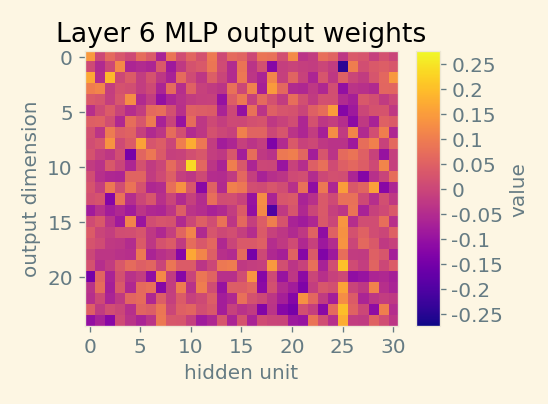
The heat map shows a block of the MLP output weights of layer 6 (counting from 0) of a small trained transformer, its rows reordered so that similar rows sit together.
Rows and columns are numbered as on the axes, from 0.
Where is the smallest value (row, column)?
1, 25
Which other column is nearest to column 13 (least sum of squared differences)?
19
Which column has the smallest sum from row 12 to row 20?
21
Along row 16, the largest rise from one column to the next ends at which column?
24
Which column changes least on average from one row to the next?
12
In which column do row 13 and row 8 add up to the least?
18
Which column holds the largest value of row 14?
17
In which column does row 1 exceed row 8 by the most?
26
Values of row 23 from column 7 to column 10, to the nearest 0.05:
0.1 0 0.05 0.05
